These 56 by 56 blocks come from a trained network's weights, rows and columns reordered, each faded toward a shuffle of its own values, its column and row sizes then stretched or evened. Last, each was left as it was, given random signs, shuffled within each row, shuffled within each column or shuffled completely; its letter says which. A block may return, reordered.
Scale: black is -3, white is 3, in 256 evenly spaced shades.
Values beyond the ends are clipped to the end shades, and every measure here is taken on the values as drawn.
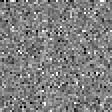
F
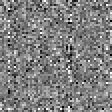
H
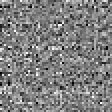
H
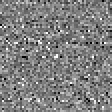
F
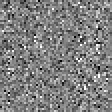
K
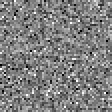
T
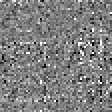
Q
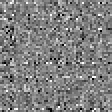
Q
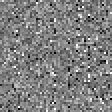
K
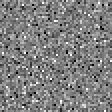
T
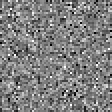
K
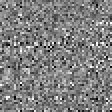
H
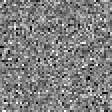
F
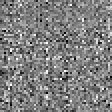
H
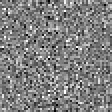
K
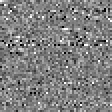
F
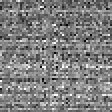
H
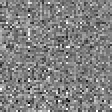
Q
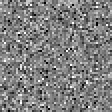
K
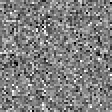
K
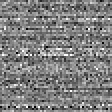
F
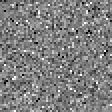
T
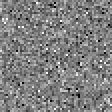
T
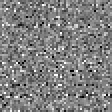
F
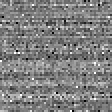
F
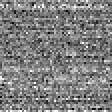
F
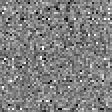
F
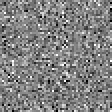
Q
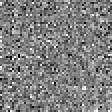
H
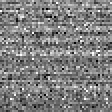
F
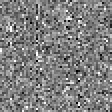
K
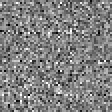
Q
